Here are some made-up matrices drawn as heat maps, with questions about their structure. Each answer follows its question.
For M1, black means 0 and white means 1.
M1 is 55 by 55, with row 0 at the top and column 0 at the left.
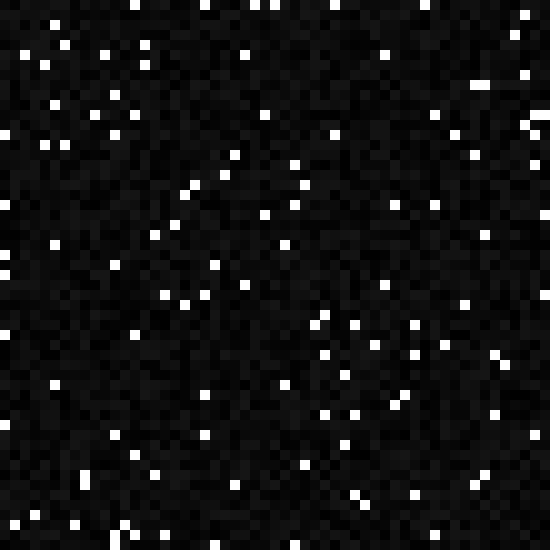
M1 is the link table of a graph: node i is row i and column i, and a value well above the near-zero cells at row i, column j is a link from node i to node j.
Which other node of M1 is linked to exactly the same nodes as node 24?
node 38
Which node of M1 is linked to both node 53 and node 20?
node 43
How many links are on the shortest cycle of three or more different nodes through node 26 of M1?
4
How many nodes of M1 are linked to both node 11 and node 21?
2
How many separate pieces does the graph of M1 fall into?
11
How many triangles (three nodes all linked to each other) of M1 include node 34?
0
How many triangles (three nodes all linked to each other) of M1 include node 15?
0
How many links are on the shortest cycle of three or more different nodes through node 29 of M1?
5
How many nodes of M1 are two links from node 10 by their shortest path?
3
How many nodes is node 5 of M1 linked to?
4
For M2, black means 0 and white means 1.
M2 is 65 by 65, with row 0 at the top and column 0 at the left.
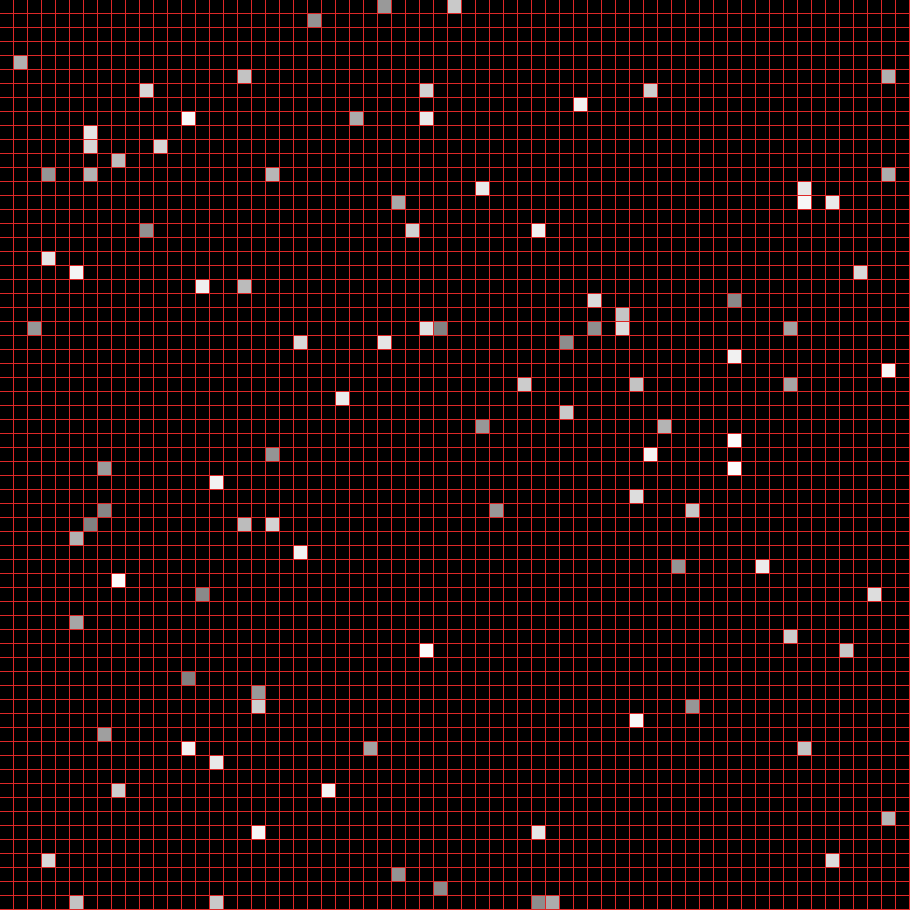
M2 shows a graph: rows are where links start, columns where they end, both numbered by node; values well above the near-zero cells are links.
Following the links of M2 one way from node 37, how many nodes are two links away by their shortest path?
5
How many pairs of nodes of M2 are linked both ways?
2
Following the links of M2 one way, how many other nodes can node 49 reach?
2
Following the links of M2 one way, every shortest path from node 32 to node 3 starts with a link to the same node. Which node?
node 19
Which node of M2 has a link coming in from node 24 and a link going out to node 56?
node 27
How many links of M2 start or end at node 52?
5
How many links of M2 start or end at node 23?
7
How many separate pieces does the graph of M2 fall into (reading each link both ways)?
3
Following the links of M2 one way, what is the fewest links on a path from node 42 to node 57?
2
